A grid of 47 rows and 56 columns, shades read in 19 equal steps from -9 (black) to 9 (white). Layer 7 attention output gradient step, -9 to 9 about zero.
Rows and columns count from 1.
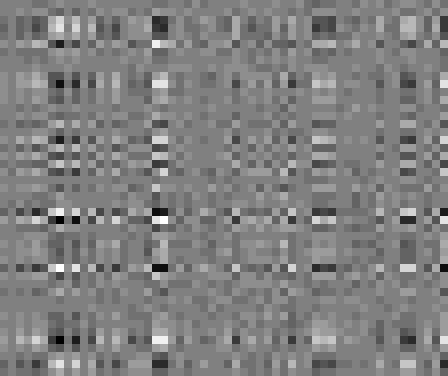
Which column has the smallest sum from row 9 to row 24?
8
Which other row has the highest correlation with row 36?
31
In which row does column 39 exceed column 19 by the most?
32
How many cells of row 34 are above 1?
15
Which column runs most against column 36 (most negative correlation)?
27
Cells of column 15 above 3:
3
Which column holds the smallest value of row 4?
21
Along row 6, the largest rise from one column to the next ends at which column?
20
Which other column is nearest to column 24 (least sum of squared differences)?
22
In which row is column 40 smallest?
34
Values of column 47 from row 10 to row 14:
-1 0 0 0 1
